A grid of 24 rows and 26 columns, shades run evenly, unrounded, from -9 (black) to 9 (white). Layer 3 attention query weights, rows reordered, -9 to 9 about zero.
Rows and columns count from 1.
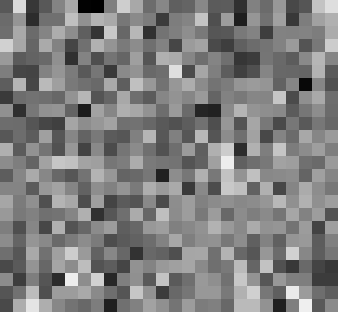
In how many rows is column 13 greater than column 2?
11
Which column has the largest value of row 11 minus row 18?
4
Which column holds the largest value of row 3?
9
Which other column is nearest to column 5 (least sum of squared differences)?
21
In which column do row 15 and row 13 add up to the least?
15
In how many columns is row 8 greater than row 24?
9
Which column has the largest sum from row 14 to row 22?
19
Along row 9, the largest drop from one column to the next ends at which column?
2
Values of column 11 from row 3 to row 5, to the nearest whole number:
4 1 2
